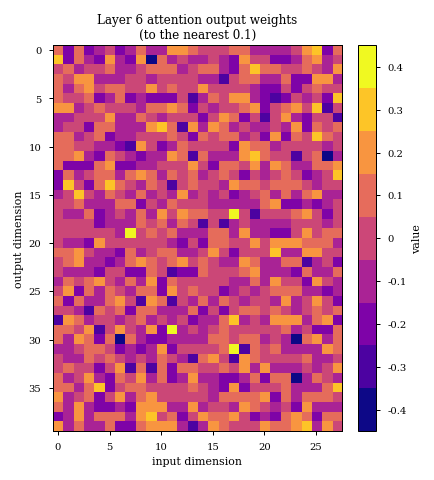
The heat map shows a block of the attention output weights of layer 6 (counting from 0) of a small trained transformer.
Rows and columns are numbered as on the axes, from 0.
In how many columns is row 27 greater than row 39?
8
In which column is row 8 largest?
10
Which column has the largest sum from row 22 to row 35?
19
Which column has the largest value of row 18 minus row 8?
12
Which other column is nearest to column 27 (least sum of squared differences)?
15
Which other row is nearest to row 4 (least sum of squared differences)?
36
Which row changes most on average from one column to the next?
1
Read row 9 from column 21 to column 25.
0.2 -0.2 0.1 0 0.3
